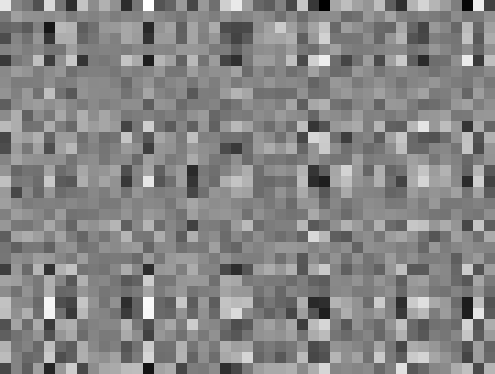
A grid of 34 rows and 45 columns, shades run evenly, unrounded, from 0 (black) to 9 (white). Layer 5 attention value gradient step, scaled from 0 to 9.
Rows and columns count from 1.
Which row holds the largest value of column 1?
1
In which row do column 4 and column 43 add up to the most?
6
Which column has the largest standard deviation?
14
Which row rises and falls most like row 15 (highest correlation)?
7
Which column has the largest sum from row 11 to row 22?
39
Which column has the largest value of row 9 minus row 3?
5
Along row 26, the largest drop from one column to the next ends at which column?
15
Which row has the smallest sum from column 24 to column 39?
29
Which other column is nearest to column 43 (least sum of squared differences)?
30
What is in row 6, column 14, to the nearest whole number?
1
